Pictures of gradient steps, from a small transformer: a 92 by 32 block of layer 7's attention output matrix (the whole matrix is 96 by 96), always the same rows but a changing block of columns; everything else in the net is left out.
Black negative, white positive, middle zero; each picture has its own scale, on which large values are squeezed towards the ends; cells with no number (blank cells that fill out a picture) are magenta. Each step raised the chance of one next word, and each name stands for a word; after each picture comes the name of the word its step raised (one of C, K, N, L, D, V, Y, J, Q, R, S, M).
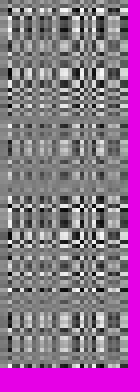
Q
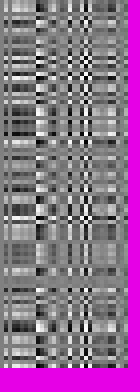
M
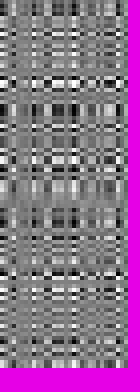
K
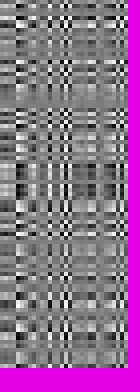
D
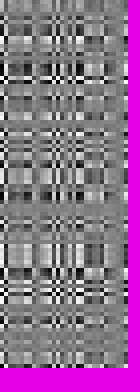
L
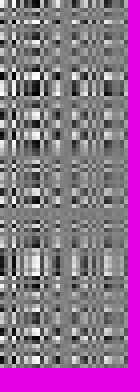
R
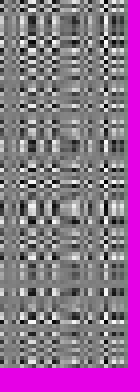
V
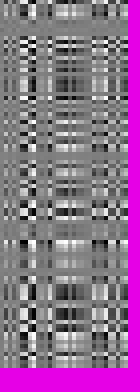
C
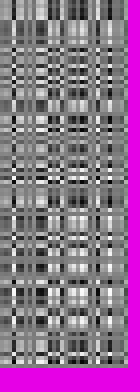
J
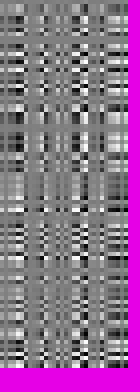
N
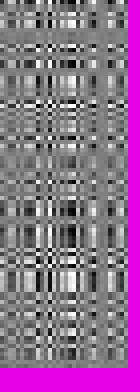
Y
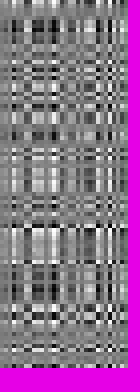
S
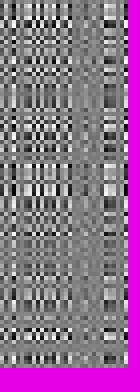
D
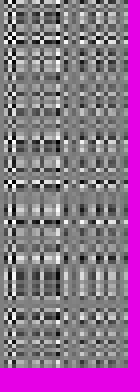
V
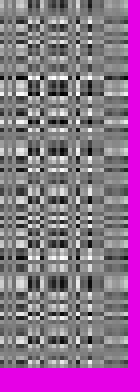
R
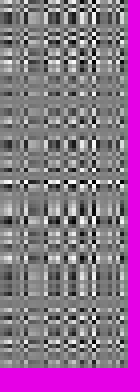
V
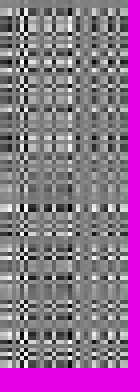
N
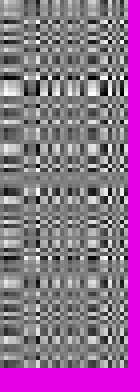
R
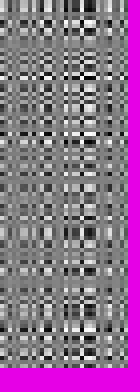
M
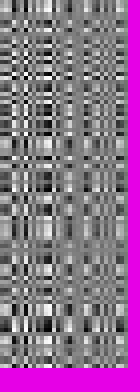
M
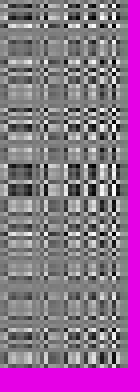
D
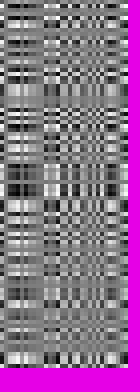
D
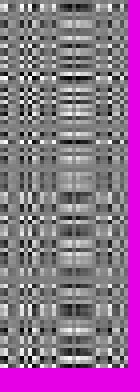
M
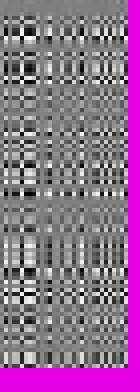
L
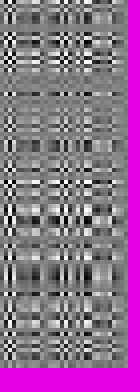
V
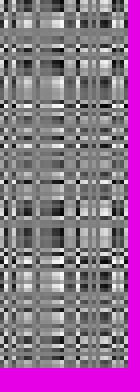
Y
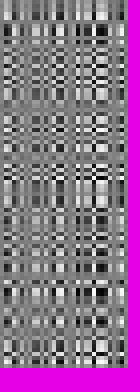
J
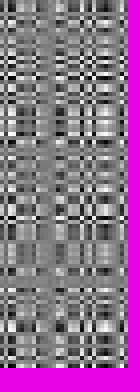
M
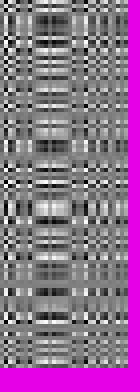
V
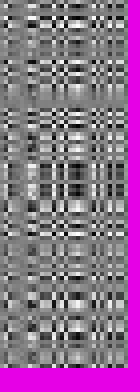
D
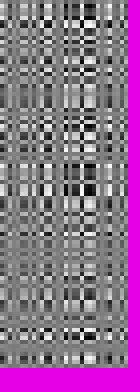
D
